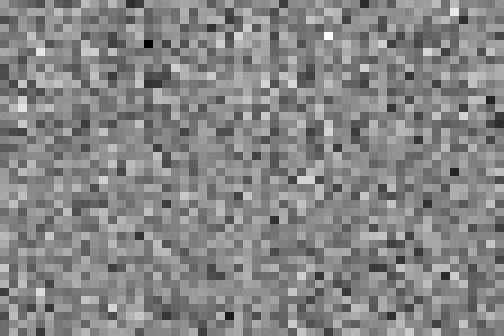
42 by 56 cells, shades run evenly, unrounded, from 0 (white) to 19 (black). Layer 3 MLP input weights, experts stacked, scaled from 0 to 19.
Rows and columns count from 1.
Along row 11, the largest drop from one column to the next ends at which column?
3
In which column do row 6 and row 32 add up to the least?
43
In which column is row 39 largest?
6
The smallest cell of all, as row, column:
5, 37
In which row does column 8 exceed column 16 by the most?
40
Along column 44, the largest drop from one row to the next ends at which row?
26
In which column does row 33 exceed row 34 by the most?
45
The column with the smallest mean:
28
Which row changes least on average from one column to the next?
33
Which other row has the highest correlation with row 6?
10
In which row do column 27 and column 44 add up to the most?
25
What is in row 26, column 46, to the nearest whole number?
8
